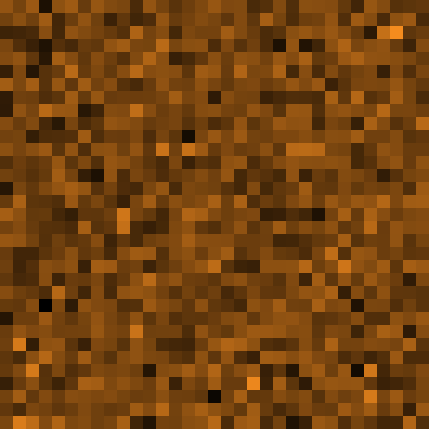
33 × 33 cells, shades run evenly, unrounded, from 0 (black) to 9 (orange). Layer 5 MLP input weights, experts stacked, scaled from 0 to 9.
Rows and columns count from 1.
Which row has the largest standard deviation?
33
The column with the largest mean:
26
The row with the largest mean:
12
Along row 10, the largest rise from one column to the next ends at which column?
29
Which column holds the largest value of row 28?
4
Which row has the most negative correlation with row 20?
7
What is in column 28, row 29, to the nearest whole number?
1
